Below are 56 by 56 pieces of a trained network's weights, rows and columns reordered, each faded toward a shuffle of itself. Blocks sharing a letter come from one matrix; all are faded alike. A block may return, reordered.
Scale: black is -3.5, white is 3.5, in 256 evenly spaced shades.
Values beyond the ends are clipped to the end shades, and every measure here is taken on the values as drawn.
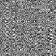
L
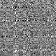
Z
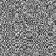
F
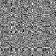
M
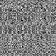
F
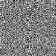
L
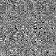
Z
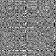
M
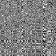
M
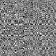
M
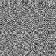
F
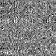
L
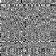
M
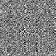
L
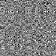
Z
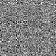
L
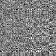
L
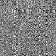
L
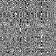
M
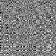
M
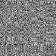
Z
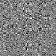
L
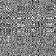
M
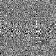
Z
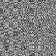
F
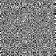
M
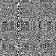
M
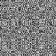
F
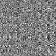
L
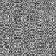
F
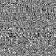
Z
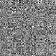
Z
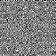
Z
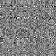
Z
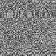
F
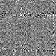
Z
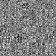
L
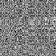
F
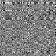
M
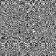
M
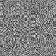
F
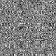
L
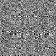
Z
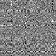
M
